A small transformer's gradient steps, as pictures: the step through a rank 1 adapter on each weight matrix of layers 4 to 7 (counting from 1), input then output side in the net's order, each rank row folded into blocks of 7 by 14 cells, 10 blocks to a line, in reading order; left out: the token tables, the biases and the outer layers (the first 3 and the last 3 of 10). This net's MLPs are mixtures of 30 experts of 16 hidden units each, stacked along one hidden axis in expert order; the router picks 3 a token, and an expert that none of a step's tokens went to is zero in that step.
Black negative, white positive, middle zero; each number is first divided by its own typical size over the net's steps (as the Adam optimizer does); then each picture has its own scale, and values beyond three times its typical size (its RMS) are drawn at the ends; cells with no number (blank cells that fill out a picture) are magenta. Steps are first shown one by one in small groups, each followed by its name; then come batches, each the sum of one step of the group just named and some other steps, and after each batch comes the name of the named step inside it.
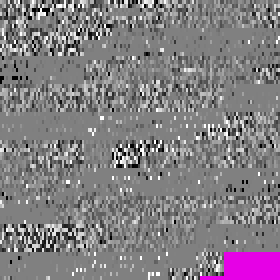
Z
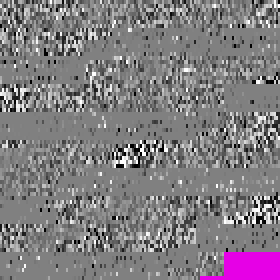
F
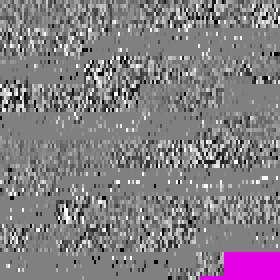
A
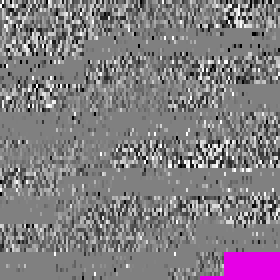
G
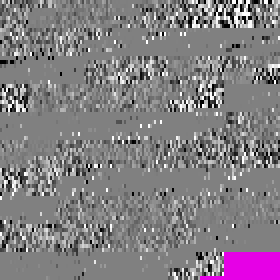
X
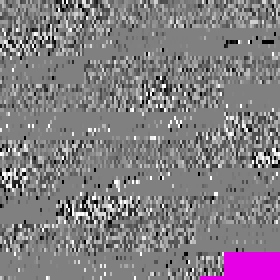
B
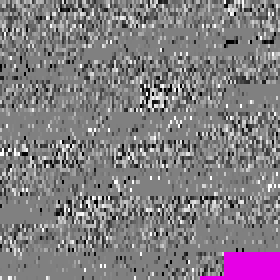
B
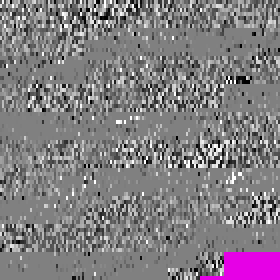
G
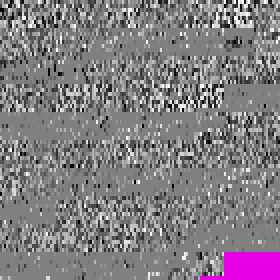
X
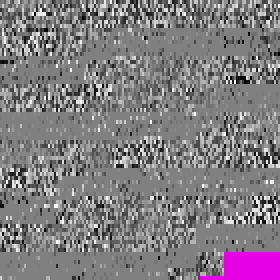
F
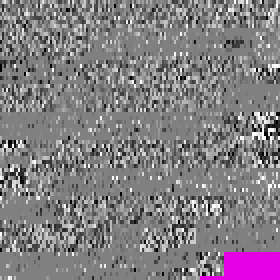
X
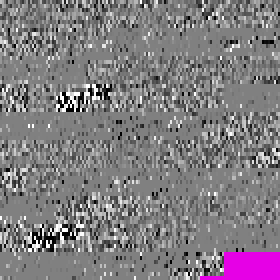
B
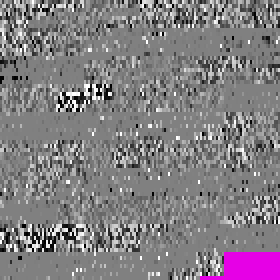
Z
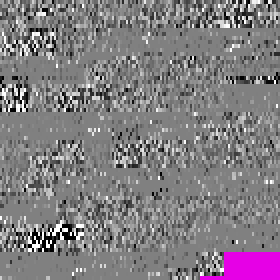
Z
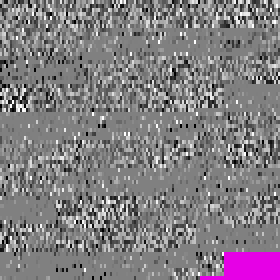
X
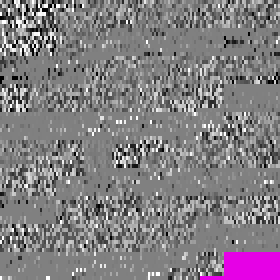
Z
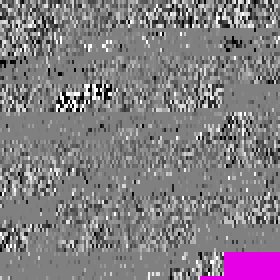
X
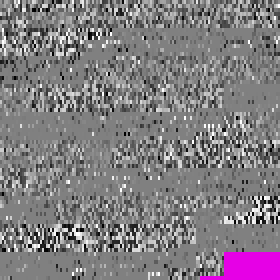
Z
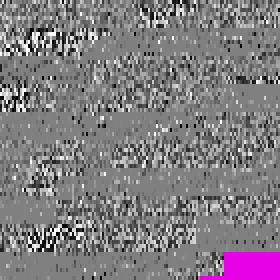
G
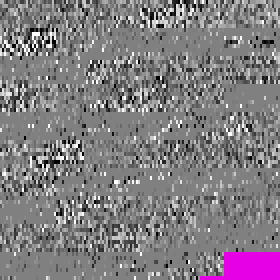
B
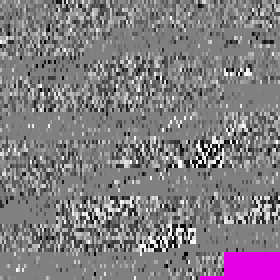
B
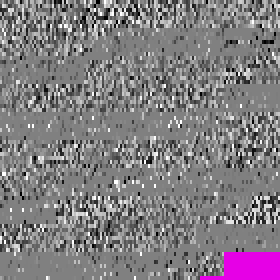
B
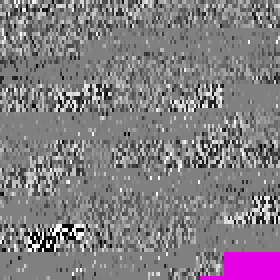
Z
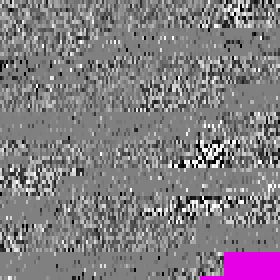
G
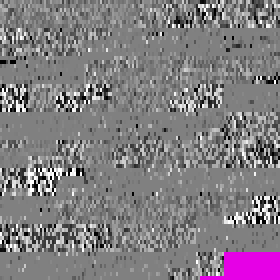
F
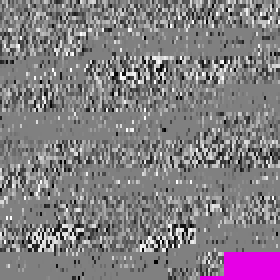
A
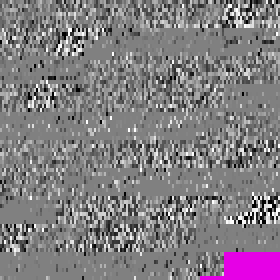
B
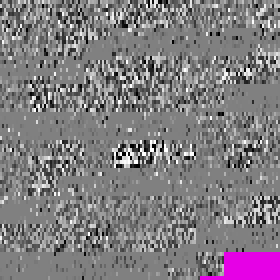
F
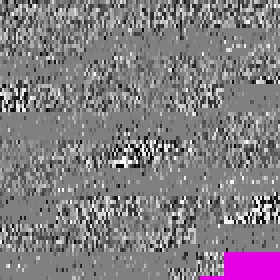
F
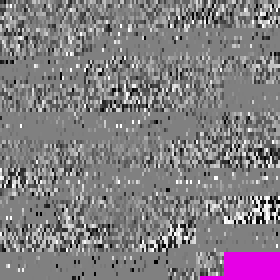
A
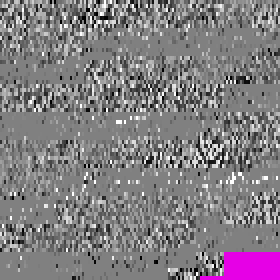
A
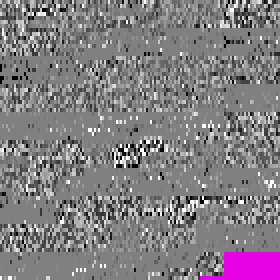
Z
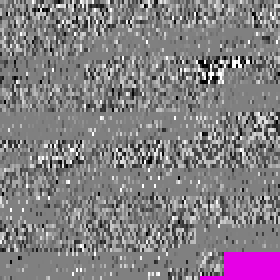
Z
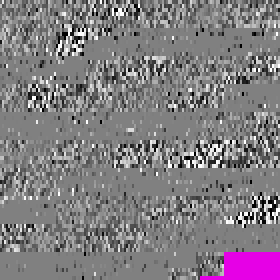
G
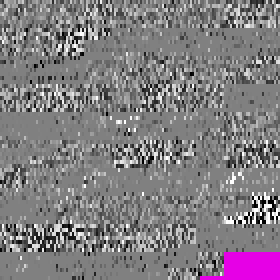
F
